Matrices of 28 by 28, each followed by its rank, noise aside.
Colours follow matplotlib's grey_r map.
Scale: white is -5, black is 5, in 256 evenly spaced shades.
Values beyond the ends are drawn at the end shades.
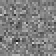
seven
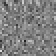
six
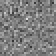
eight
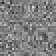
seven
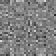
five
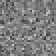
six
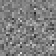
five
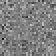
eight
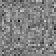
seven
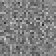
six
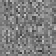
six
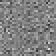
seven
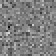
seven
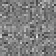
five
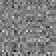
five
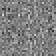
six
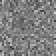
eight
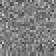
eight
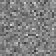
five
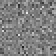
six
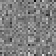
five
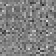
six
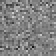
seven
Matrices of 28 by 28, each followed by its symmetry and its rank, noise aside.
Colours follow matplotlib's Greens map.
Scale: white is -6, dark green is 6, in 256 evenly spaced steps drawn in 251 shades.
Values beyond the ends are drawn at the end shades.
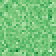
symmetric, rank six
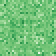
no symmetry, rank six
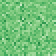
no symmetry, rank six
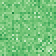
symmetric, rank seven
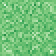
symmetric, rank six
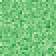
symmetric, rank eight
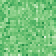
no symmetry, rank six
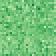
antisymmetric, rank eight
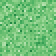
symmetric, rank six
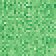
no symmetry, rank eight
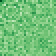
symmetric, rank six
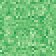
no symmetry, rank six
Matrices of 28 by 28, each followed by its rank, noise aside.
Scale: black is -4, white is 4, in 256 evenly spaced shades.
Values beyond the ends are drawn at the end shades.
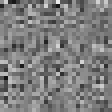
four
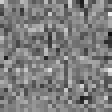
six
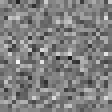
six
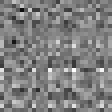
three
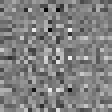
four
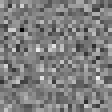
six
